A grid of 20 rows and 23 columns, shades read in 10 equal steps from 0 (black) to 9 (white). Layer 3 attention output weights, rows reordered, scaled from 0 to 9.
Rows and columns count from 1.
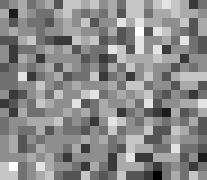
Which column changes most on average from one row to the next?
10
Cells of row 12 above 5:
9
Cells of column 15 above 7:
1
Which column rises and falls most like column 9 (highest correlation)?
19
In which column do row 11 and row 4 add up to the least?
22
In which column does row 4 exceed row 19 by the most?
18
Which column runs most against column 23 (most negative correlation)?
4
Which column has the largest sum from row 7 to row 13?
17
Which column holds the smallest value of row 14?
11
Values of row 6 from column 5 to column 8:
5 6 5 6
